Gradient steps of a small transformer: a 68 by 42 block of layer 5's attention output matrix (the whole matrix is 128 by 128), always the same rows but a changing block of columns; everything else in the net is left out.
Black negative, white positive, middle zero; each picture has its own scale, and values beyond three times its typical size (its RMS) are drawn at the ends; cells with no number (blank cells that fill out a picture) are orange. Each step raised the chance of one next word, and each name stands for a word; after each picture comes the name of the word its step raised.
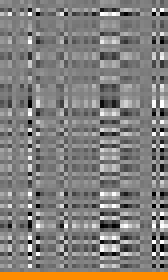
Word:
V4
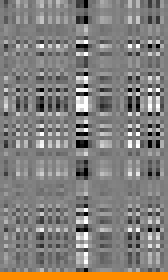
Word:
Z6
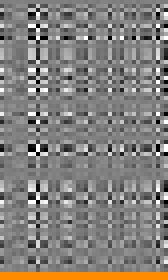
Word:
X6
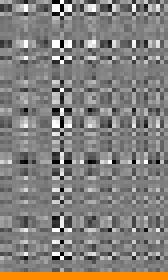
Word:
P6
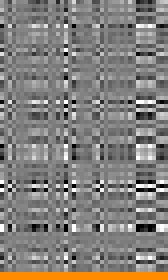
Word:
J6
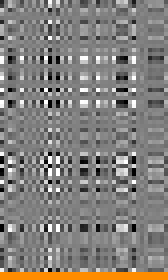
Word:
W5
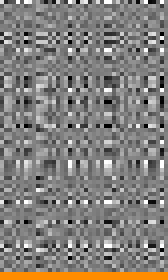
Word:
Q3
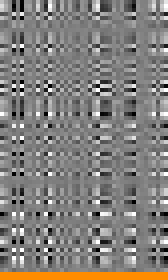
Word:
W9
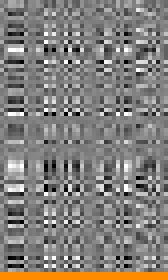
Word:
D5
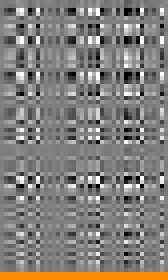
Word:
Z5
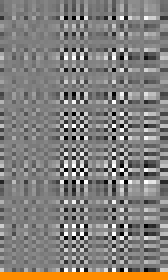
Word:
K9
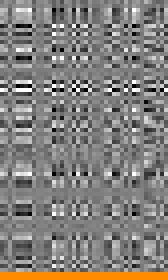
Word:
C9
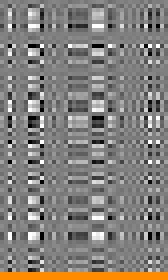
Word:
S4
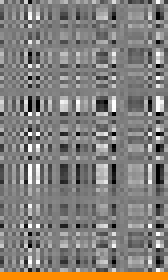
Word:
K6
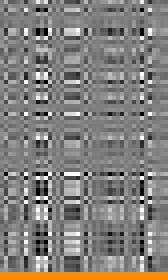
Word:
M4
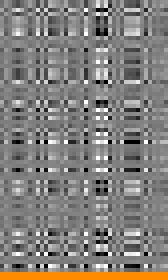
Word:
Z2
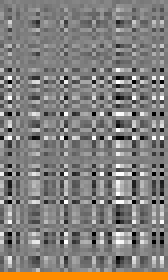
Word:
M4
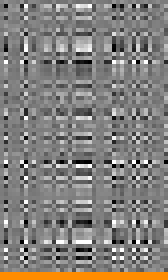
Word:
P6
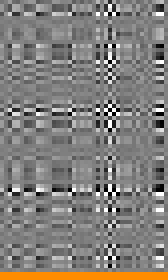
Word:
D5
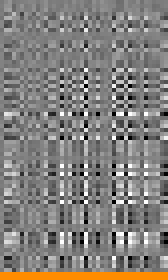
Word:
M4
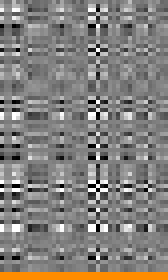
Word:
J6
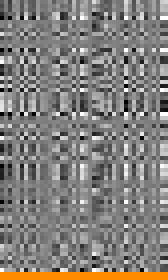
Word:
K6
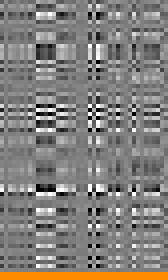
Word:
D5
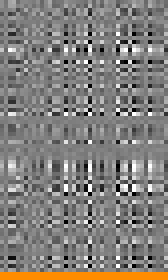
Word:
D5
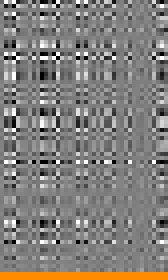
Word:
P6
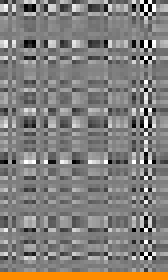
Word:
P6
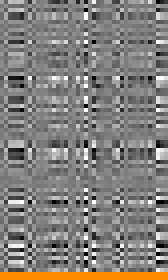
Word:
Q3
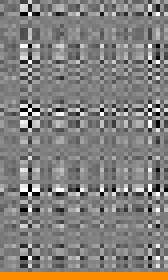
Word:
D5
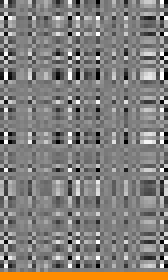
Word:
Z2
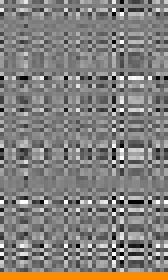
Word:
Q3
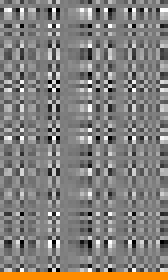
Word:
C9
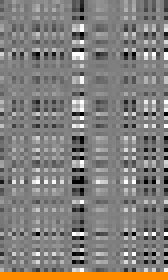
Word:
K9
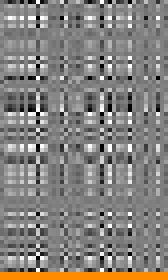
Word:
K6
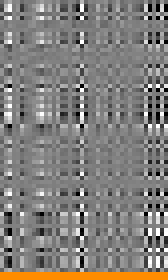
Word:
W9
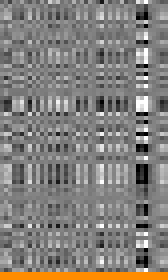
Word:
K6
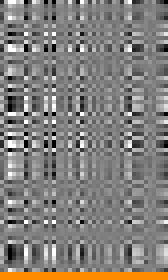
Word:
Z6
